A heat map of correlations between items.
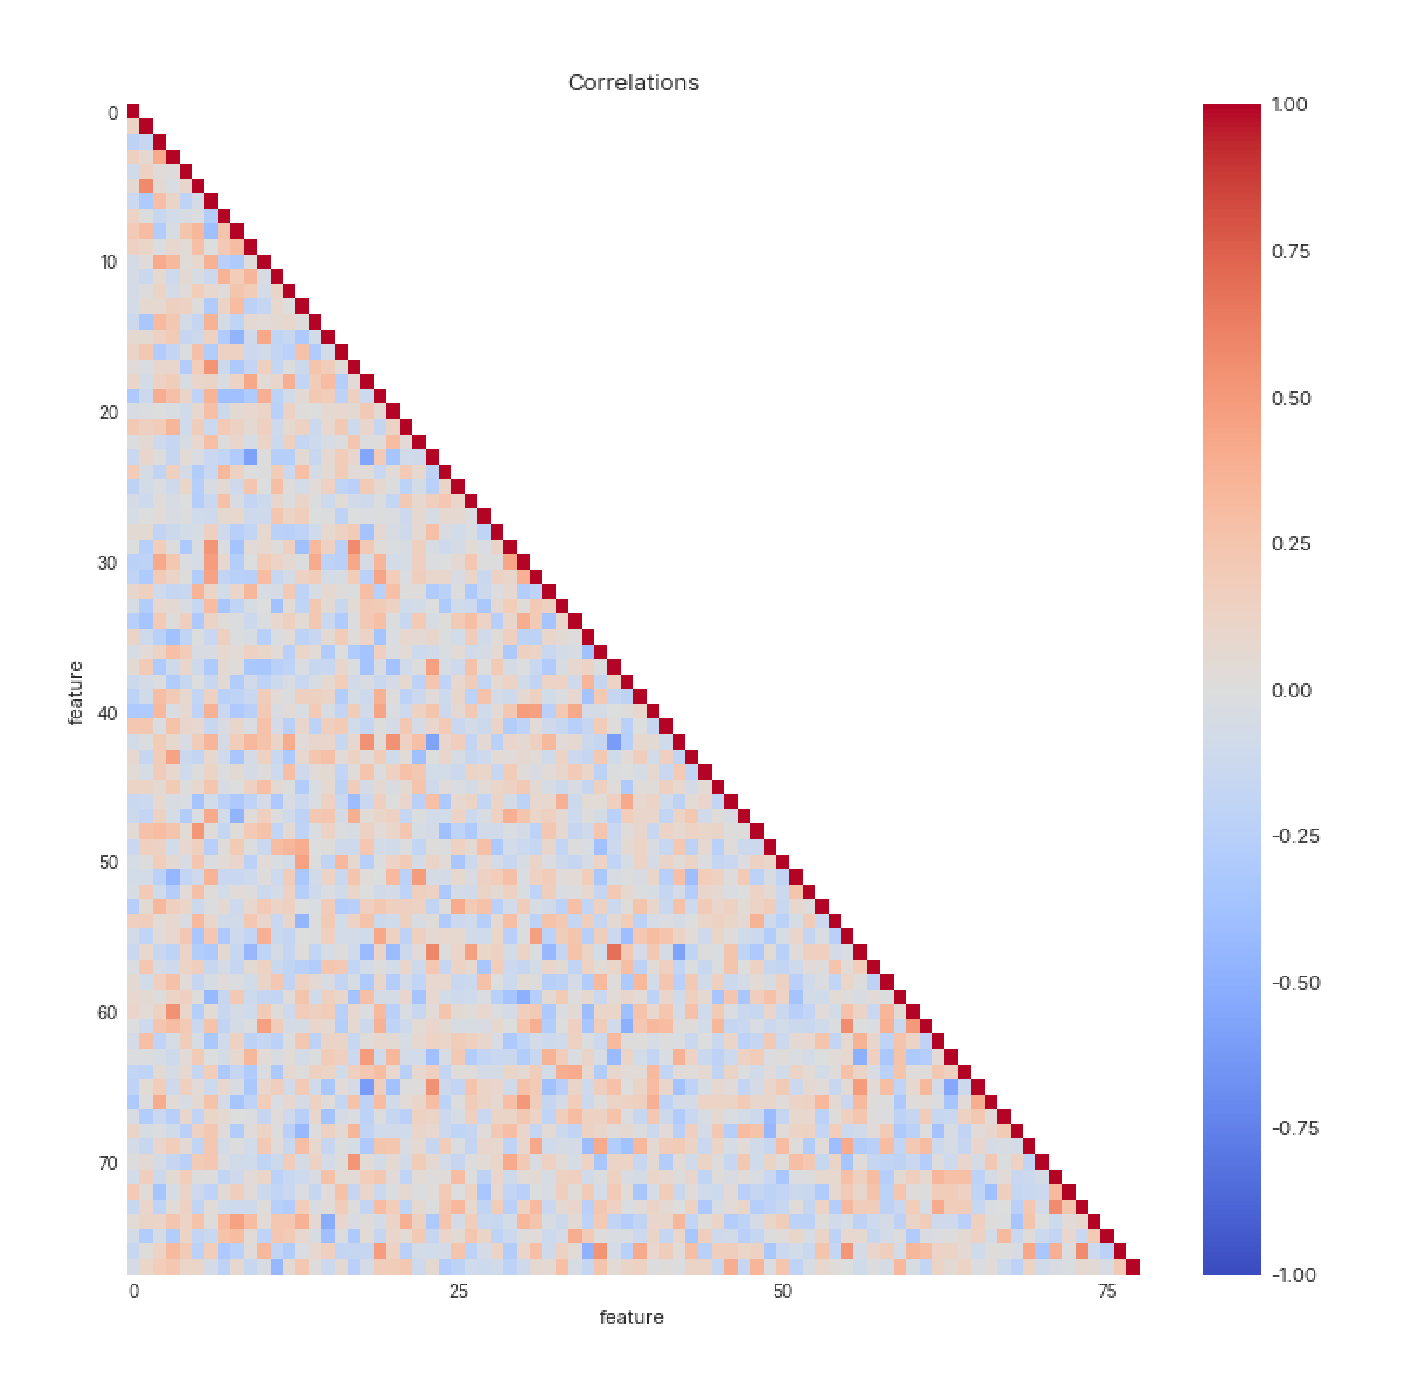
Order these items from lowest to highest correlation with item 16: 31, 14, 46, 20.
14, 46, 31, 20
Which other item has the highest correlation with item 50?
13
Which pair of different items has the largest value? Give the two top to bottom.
37, 56
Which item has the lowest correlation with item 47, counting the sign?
8
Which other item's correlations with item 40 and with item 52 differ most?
31
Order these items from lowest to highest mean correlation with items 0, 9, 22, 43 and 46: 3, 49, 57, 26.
49, 26, 57, 3
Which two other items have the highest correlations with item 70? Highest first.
17, 29
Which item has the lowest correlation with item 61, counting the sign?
38
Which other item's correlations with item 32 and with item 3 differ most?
60
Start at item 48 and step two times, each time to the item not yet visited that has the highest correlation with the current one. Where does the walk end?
1
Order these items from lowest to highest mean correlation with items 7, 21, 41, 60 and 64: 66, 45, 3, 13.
66, 45, 13, 3
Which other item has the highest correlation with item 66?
30
